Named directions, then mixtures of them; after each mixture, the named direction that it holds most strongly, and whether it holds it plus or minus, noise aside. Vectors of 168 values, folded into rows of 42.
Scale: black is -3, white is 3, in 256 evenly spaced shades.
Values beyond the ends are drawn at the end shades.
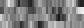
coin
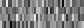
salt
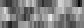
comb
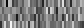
salt, minus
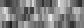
comb, plus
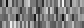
salt, minus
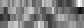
comb, minus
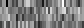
salt, minus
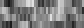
comb, plus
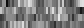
coin, minus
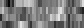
coin, minus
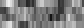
comb, minus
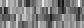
comb, minus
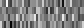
salt, plus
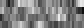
coin, minus
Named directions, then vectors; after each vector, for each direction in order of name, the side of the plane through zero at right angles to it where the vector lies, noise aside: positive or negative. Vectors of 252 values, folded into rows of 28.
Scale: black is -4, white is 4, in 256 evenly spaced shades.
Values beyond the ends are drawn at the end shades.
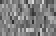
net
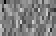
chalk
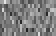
negative, negative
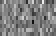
negative, positive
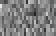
positive, positive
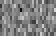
negative, positive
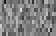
positive, negative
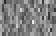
positive, negative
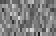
positive, positive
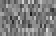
positive, positive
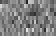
positive, positive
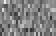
negative, negative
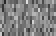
positive, negative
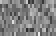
negative, negative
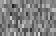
negative, negative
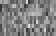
negative, negative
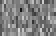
negative, positive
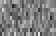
negative, negative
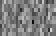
negative, positive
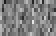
positive, negative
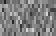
positive, positive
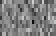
negative, positive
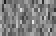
positive, negative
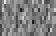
negative, positive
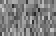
negative, positive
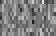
negative, positive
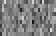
negative, positive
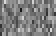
negative, positive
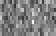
positive, negative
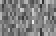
positive, negative
